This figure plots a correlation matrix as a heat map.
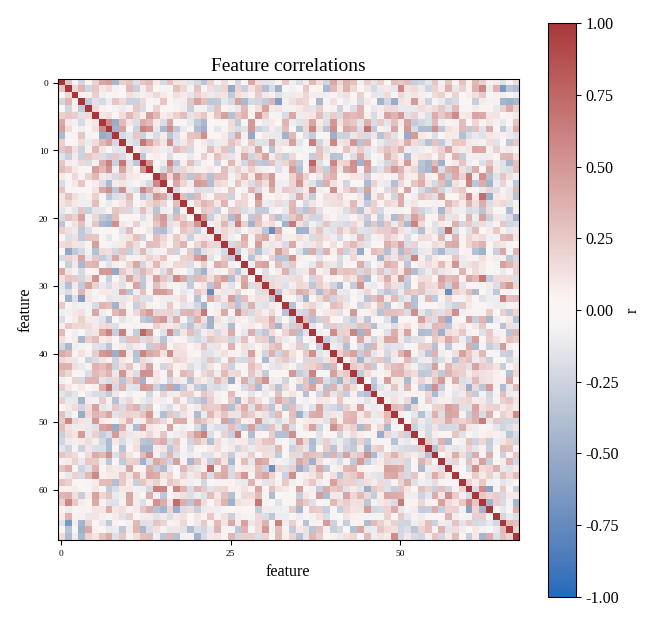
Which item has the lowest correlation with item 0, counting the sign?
8
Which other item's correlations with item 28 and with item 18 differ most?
21
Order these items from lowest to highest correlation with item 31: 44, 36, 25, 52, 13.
44, 13, 25, 52, 36
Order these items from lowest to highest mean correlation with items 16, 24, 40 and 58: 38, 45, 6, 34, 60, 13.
38, 60, 45, 6, 34, 13
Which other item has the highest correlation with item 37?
12
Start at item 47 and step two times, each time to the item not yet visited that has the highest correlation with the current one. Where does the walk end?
65
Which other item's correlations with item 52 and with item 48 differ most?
3
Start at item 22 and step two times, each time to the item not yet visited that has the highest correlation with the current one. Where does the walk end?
61
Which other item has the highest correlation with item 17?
62
